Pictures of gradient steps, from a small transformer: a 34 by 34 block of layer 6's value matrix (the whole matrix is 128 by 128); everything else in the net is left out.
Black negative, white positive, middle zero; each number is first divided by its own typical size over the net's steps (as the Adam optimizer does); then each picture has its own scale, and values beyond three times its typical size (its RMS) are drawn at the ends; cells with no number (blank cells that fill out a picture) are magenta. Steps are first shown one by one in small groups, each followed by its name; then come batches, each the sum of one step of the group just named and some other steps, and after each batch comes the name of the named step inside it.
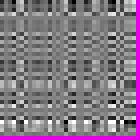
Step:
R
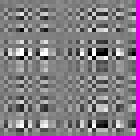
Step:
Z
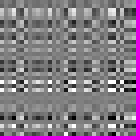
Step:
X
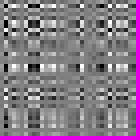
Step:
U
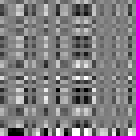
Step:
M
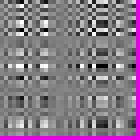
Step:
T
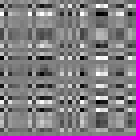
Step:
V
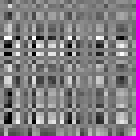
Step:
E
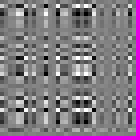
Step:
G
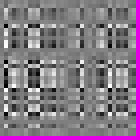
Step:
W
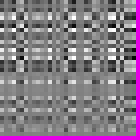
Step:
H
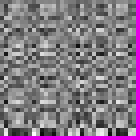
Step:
Z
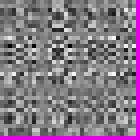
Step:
E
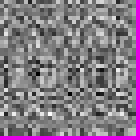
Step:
W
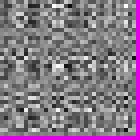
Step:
G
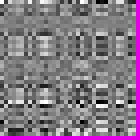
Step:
M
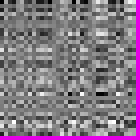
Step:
R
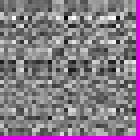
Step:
H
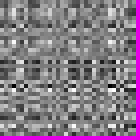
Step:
X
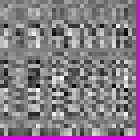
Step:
W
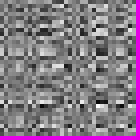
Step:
Z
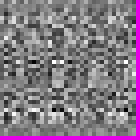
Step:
E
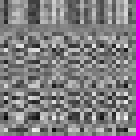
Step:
G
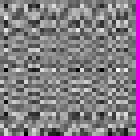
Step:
X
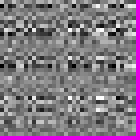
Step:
V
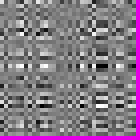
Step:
T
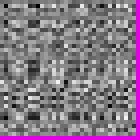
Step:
U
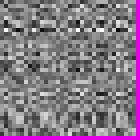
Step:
U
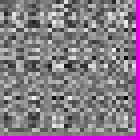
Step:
H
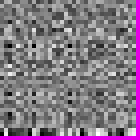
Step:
E
